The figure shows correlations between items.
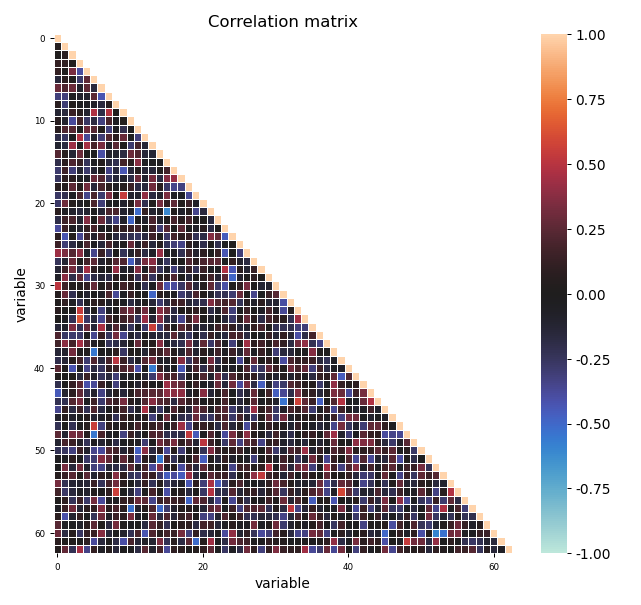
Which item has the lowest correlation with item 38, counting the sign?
5
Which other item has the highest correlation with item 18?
48
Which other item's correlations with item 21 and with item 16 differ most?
15
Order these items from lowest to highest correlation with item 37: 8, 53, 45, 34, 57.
8, 57, 45, 53, 34
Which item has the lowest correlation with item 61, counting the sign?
19
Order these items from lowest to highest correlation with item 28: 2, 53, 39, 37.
39, 37, 2, 53
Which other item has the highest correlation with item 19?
9
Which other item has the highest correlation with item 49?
20
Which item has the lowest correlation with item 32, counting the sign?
31
